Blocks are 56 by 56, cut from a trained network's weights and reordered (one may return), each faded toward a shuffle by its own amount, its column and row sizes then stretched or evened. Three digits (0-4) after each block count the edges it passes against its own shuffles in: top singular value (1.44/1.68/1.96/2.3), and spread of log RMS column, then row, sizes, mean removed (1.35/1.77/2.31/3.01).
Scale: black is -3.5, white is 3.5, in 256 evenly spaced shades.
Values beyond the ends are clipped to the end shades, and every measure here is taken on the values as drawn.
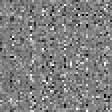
0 3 1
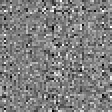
1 3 2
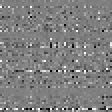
3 1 4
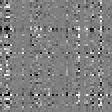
4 4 3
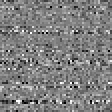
2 0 4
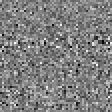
1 1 2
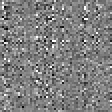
3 3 1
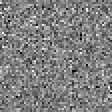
0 2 2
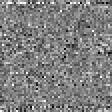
1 0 3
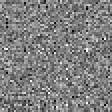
2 1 0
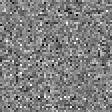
0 1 2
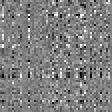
4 4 2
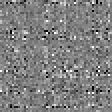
0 3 3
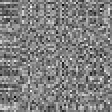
4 3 0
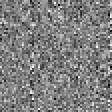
3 3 0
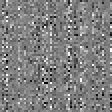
0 4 2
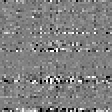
3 2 4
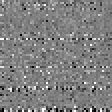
3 1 4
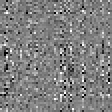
2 4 2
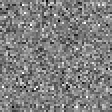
0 0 2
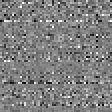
1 1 4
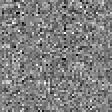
1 2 1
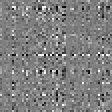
4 4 3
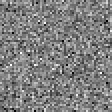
0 0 0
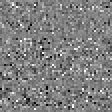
0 0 3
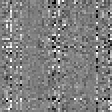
2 4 2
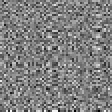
4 2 2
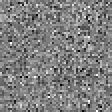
1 2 1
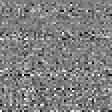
2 1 4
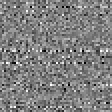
3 1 3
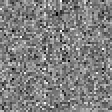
1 1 0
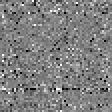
1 1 2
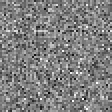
0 0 1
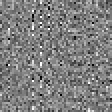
2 3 0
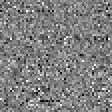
0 1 2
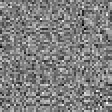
4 2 1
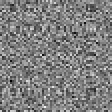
4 1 1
